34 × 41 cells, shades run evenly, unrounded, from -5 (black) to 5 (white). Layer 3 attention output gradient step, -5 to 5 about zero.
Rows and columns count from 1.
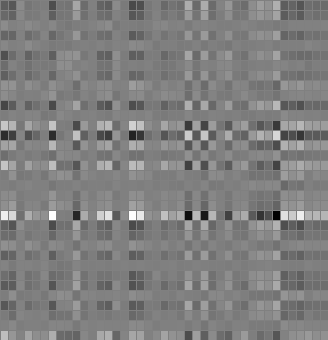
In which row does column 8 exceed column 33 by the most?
22
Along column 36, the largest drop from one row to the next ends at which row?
23
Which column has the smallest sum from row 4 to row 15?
1
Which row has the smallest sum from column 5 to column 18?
14
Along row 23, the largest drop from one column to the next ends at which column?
36
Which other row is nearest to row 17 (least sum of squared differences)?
13
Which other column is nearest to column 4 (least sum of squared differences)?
39
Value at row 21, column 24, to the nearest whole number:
-1
